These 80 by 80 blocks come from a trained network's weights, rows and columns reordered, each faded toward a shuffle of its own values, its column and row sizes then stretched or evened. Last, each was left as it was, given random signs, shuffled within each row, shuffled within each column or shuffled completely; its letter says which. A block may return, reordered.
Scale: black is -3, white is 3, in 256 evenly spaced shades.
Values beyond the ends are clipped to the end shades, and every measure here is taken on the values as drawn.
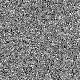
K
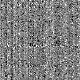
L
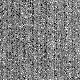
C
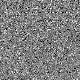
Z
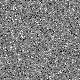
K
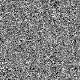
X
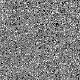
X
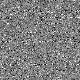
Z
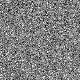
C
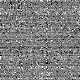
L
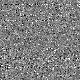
Z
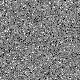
K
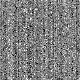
C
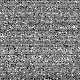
Z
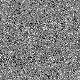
Z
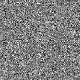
L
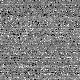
Z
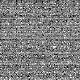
L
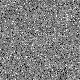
K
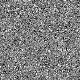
X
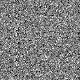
C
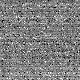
Z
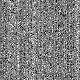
C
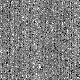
C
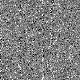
C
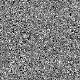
X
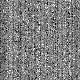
C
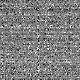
L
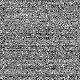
L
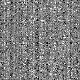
L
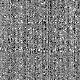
L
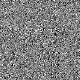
X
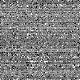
L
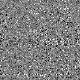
X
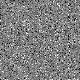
C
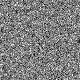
K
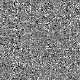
X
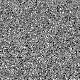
Z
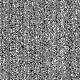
C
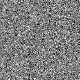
C
